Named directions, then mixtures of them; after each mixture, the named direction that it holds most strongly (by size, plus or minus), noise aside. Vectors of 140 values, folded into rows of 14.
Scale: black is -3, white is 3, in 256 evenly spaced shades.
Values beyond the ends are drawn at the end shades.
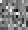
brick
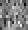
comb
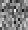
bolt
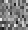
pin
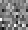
brick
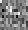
brick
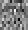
bolt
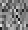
bolt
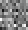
brick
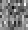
comb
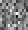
brick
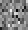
brick
